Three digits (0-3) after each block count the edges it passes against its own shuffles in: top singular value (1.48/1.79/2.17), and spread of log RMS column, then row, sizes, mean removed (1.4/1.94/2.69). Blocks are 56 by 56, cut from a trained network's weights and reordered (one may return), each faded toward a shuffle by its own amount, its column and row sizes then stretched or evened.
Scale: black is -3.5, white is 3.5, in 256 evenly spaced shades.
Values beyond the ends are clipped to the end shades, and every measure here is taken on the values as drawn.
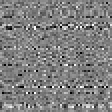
3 0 3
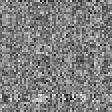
2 0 2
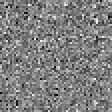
1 1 1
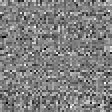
2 0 3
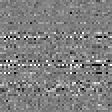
3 1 3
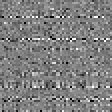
3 0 3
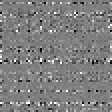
1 2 3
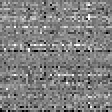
2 2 3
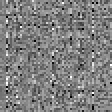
0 3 0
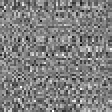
3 1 2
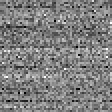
1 0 2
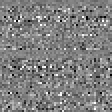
0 0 3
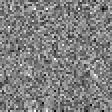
1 0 0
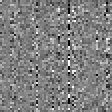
2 3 0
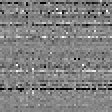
3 1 3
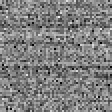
1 0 0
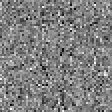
2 1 0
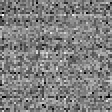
1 2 1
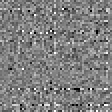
1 1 2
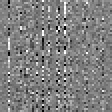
2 3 0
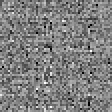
0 2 0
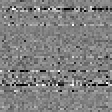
1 0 3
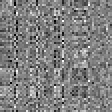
3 3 0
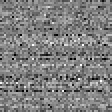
1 0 3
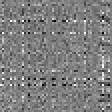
2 3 2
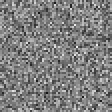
0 0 0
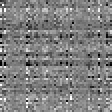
3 3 1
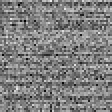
2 0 0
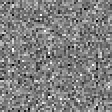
0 1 0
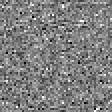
1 0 0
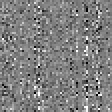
1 3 1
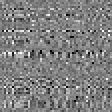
3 1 3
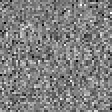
2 0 0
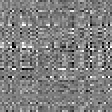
3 2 3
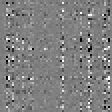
1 3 2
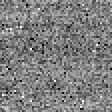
0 0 0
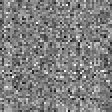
2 0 1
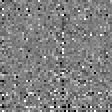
1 1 2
